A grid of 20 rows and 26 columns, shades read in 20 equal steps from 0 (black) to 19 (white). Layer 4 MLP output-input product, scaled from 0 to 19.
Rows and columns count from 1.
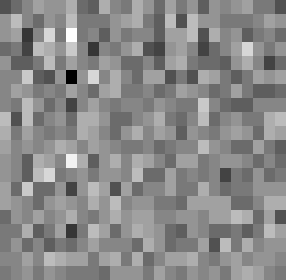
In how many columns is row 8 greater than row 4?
8
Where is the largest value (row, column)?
3, 7
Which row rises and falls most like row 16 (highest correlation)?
1
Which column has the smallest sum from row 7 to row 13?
23
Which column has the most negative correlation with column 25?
17
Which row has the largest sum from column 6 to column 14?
12
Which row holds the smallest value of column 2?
9
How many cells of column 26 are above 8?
13
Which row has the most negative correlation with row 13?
18
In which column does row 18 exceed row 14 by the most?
21
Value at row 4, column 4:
14
